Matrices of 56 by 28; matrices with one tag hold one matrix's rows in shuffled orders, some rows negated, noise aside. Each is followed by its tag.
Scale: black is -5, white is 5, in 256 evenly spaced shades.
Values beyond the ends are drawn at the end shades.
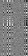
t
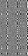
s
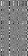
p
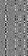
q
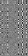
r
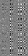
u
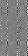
s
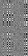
t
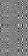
r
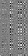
u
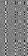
q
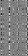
p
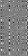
p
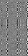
s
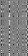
p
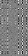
r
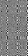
s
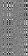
t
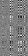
u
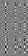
q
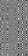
r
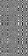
r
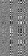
u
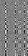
q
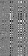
u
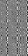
s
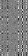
r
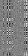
t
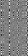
p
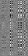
u
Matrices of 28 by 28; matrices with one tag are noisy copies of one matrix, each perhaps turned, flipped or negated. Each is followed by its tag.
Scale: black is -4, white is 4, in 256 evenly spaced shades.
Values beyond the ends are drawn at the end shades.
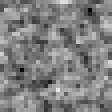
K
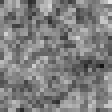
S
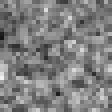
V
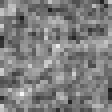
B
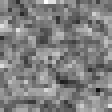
K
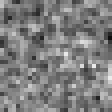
V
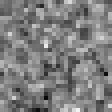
V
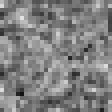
B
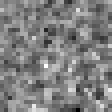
V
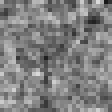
B
